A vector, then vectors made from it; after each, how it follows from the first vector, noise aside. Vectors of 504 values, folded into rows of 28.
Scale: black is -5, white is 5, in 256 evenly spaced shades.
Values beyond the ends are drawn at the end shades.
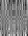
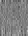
reversed, negated, shrunk.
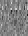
wrapped around, partly zeroed.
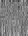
reversed, negated, shrunk.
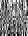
negated, scaled up.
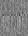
wrapped around, negated, shrunk.
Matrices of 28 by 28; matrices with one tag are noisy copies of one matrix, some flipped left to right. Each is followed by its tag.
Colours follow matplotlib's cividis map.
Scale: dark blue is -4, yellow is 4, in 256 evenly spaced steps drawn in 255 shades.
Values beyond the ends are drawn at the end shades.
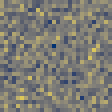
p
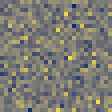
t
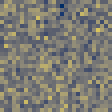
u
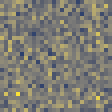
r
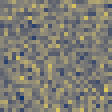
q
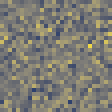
p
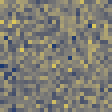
p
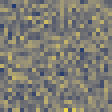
q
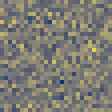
p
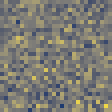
t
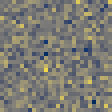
t
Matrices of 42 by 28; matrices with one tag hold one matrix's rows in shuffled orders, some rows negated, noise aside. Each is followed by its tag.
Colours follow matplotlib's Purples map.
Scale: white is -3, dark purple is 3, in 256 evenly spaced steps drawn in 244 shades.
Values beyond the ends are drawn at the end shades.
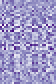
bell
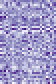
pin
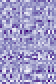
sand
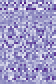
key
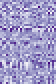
sand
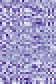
sand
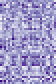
pin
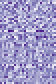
key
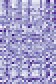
pin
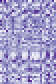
pin
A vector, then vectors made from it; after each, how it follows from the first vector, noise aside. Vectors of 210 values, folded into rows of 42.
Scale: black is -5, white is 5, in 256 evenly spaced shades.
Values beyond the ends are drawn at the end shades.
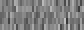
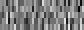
scaled up.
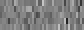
partly zeroed.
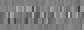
partly zeroed.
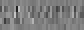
reversed, partly zeroed.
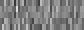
reversed, negated.
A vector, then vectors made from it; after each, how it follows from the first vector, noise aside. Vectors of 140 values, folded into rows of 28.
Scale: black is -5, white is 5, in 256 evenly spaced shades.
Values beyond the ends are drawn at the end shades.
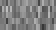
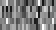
negated, scaled up.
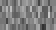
copied.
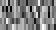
negated, scaled up.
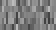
reversed, negated.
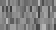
negated.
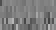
reversed, negated, partly zeroed.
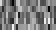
reversed, scaled up.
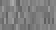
reversed, negated, shrunk.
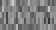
reversed, negated.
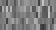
copied.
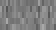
negated, shrunk.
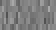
reversed, negated, shrunk.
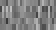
copied.
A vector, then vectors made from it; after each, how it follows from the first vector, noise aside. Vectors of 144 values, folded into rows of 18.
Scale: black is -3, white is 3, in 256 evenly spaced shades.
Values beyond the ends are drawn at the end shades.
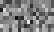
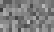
shrunk.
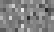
wrapped around, negated, partly zeroed.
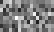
negated.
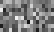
negated.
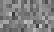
wrapped around, negated, shrunk.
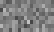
shrunk.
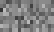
shrunk.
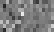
wrapped around, negated, partly zeroed.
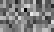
reversed, negated.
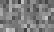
wrapped around, negated, shrunk.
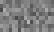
shrunk.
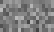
negated, shrunk.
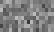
negated, shrunk.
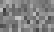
negated, shrunk.
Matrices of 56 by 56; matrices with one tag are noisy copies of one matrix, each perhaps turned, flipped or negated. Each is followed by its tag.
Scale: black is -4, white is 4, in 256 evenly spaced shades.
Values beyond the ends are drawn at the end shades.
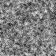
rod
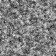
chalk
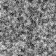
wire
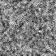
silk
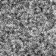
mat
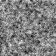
rod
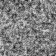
mat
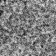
mat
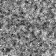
wire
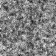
wire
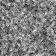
silk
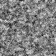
chalk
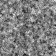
wire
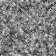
silk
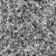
silk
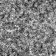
mat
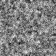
rod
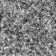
silk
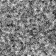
mat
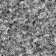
chalk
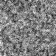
mat
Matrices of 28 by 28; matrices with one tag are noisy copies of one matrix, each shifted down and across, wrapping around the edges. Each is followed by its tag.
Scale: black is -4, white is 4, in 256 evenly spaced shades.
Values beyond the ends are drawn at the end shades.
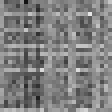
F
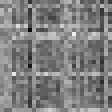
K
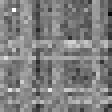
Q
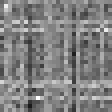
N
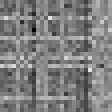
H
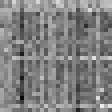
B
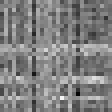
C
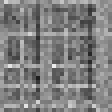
H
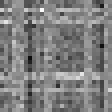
Q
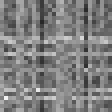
N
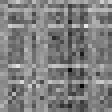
F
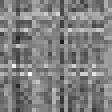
N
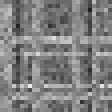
Q
